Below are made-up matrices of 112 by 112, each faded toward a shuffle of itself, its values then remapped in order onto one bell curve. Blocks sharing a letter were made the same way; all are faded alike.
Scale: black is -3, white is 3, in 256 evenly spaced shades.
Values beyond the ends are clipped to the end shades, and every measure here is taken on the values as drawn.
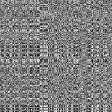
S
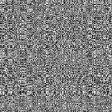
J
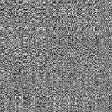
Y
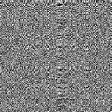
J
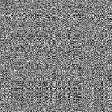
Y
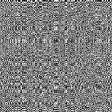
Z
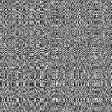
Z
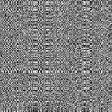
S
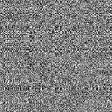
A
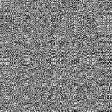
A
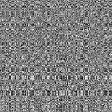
Z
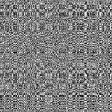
S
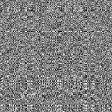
Y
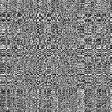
Z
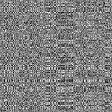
Z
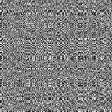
Z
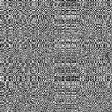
S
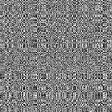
S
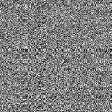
A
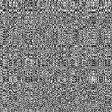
Y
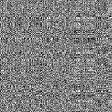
J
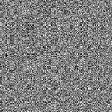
A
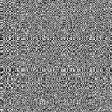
Z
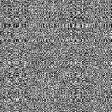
J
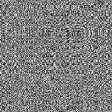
J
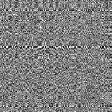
Y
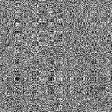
A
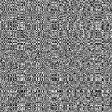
Z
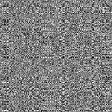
J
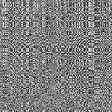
S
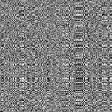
S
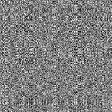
A
